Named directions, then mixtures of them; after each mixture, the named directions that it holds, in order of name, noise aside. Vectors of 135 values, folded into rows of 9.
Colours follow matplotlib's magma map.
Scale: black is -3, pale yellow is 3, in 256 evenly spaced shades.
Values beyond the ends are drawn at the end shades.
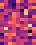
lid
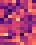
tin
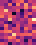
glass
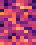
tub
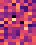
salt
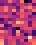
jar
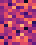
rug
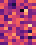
lid.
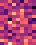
glass.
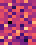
glass, rug.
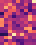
tin, tub.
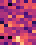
rug, tin.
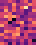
glass, lid, salt.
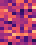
glass.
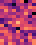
jar, lid.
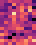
glass, tin, tub.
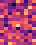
jar, lid.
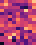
lid, tub.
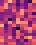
glass, jar, tub.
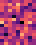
jar, salt, tin.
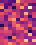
lid, tub.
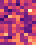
tin.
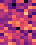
jar, lid.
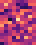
glass, tub.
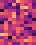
salt, tin, tub.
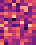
salt.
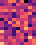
jar, salt.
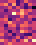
glass.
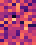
salt.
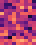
tin, tub.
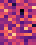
glass, lid.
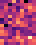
jar, rug, tin.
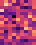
salt, tub.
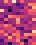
glass, tin, tub.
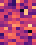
lid.
